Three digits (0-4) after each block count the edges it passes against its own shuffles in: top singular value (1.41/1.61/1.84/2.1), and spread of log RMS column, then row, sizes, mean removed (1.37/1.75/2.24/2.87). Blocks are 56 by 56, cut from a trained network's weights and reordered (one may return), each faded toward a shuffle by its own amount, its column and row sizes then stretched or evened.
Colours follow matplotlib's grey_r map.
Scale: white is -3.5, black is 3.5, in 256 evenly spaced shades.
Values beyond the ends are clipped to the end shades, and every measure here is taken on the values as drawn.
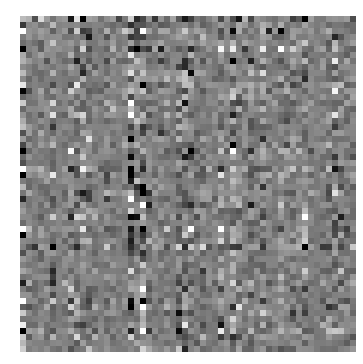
1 4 2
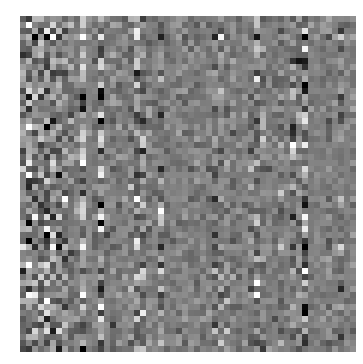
2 4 0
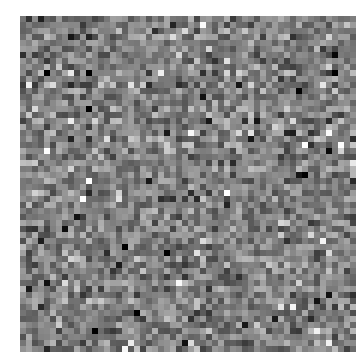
0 0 1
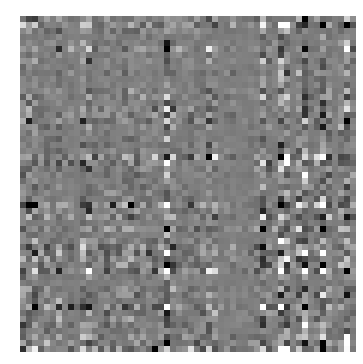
2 4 3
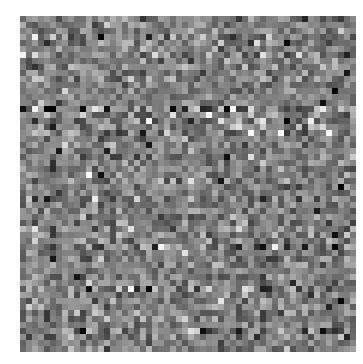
0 0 2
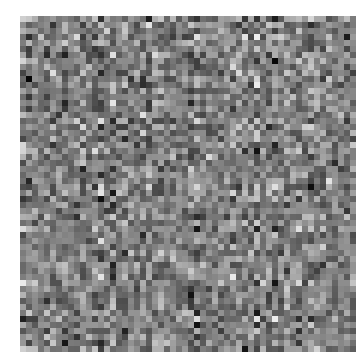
4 3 1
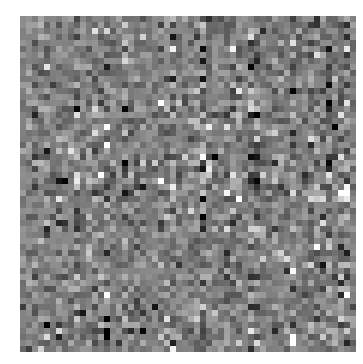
1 3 1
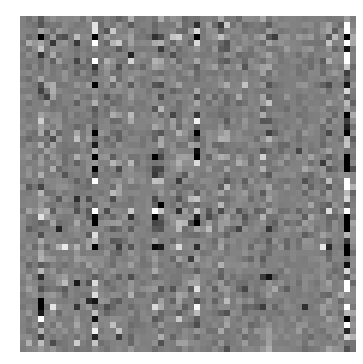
4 4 1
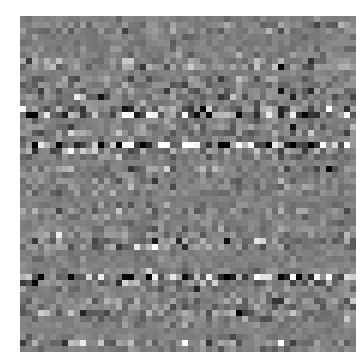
2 0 4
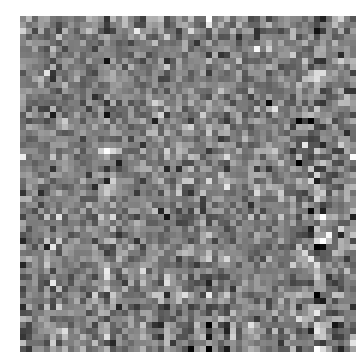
3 3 1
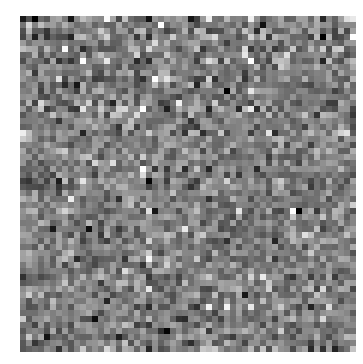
3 0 2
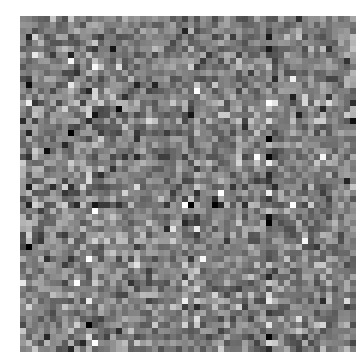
2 2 1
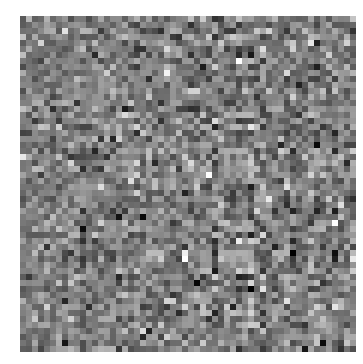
3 1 0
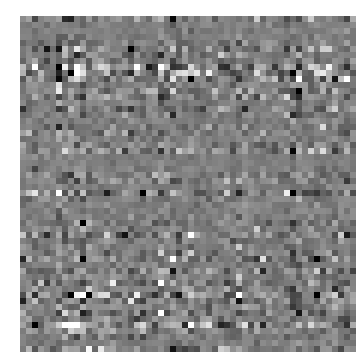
1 2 4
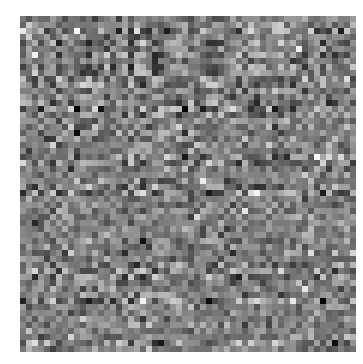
4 0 3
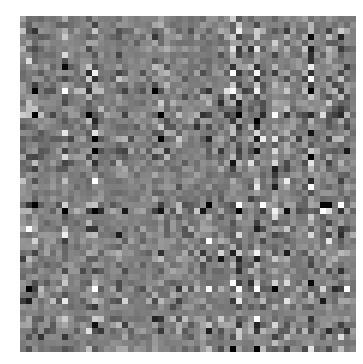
3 4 3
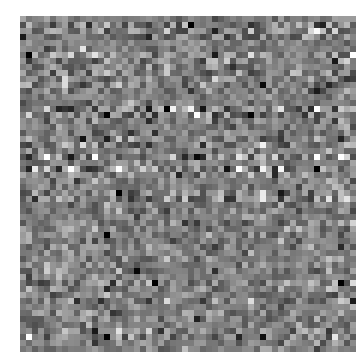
1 1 3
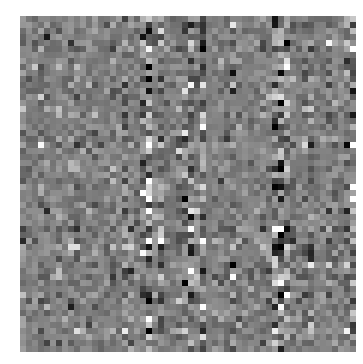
2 4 1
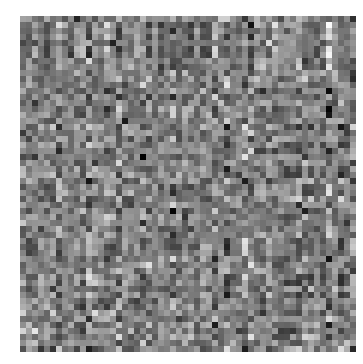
4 3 0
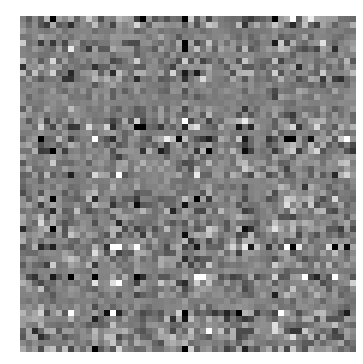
1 3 4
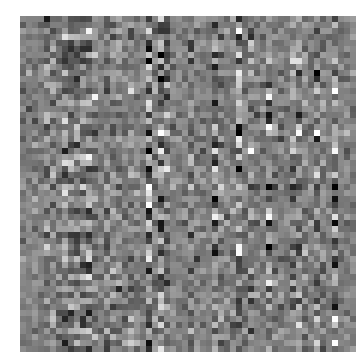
4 4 0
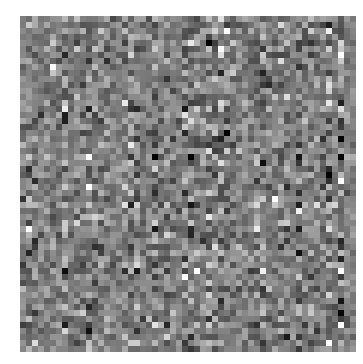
1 3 0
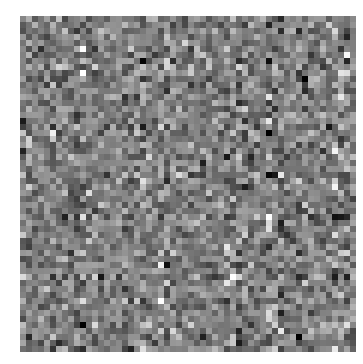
1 2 1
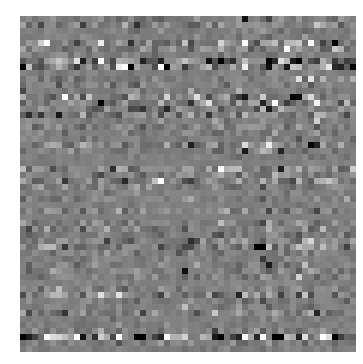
2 1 4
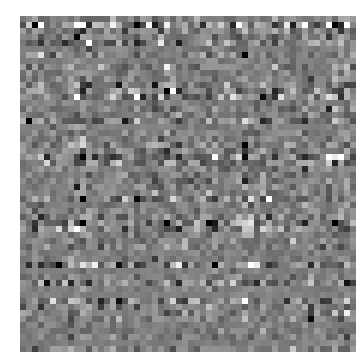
0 1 4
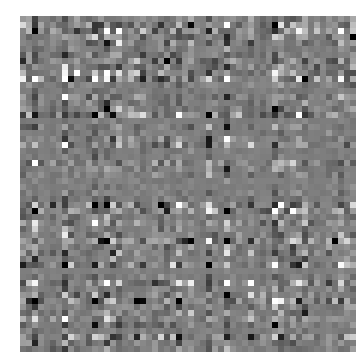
1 4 4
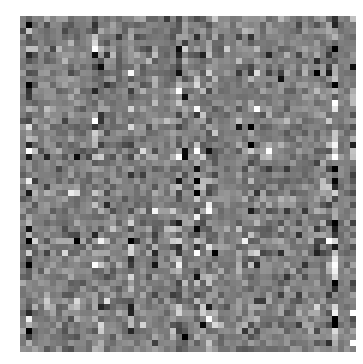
2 4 1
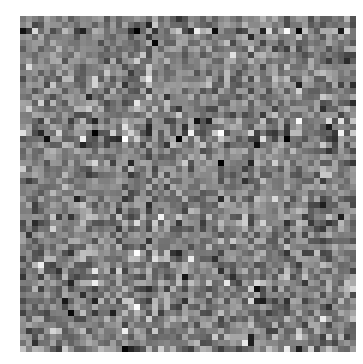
3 1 2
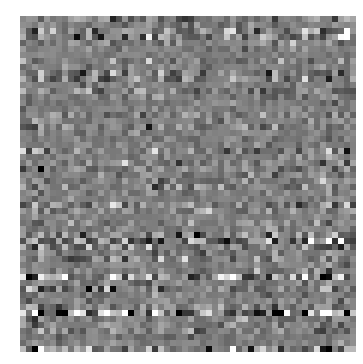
3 1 4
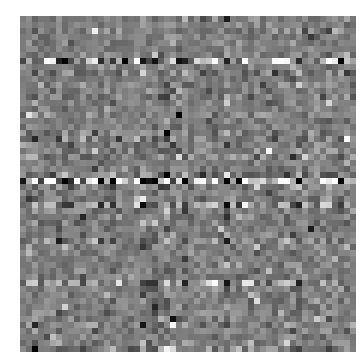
4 1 3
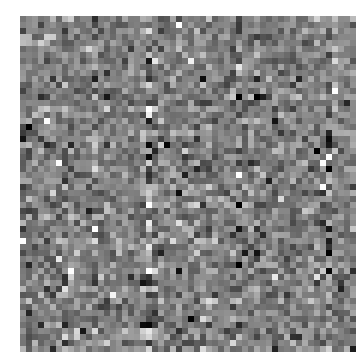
1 2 0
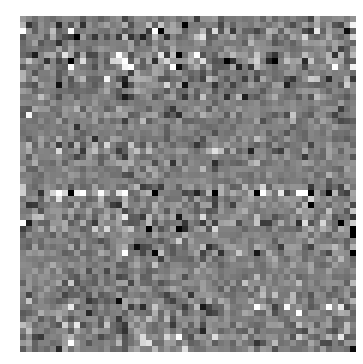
0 1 3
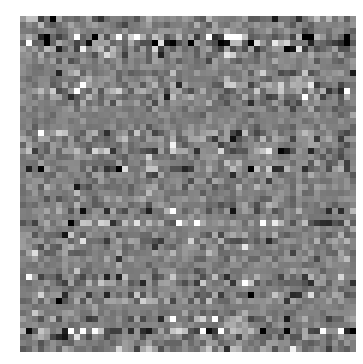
0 0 4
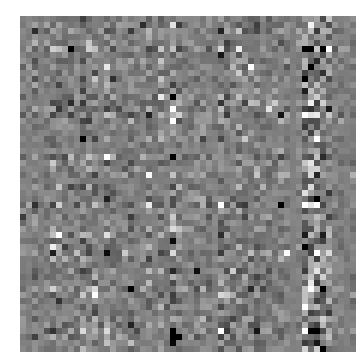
0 4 2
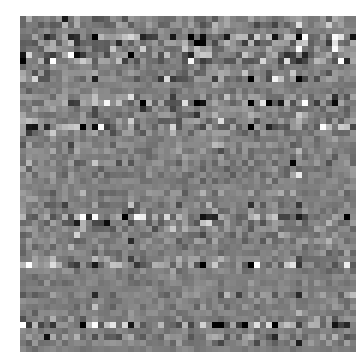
0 1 4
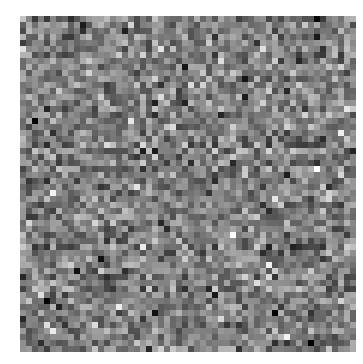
3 0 0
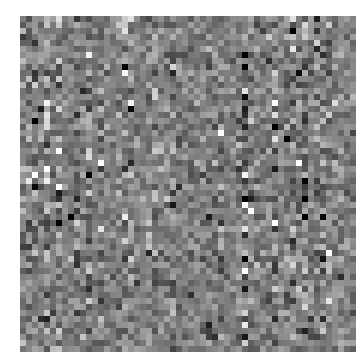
0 3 0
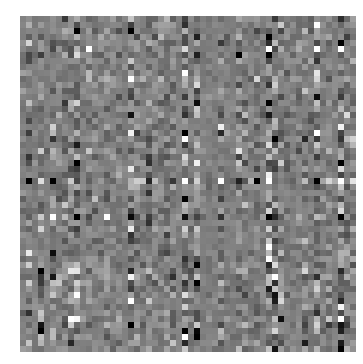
1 4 1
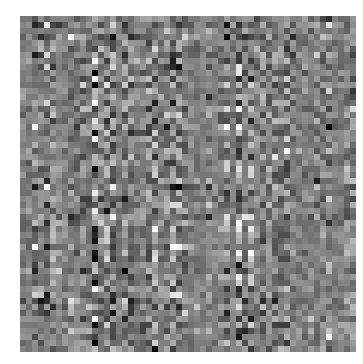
4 4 0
